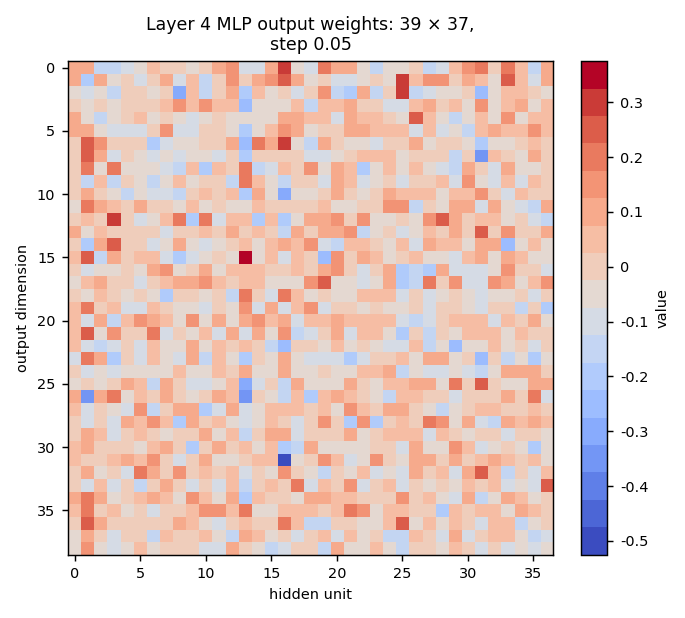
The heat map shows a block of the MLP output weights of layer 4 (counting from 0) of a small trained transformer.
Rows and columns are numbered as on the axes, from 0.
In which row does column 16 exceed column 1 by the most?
1
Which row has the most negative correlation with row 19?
3
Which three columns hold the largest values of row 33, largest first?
36, 17, 21
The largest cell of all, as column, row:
13, 15
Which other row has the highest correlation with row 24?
18
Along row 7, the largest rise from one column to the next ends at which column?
32
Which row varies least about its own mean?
29
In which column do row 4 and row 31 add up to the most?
26
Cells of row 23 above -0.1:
23
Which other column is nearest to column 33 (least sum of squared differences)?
0
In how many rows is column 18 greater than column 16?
15
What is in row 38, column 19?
-0.15
